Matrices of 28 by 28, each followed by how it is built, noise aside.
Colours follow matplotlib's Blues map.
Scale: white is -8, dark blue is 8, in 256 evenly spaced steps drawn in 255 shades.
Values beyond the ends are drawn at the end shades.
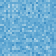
blocks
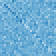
diagonal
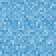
repeating columns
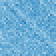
Toeplitz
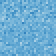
repeating columns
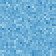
low rank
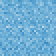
repeating columns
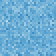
repeating columns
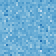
uneven columns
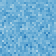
repeating columns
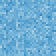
repeating rows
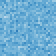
repeating rows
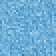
repeating rows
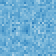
low rank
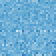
uneven rows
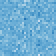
uneven columns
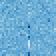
uneven columns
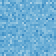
uneven rows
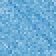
Toeplitz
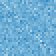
diagonal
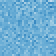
low rank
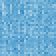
blocks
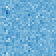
uneven columns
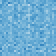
low rank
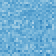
low rank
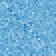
diagonal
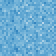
repeating rows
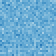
repeating columns
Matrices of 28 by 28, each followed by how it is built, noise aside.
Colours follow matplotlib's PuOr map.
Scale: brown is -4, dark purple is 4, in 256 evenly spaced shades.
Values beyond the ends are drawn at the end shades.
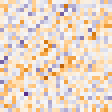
Hankel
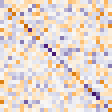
diagonal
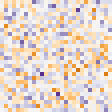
noise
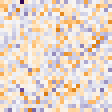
Hankel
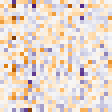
low rank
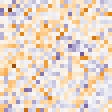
Hankel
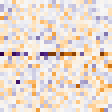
uneven rows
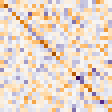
diagonal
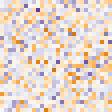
Hankel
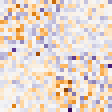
block diagonal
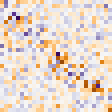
banded
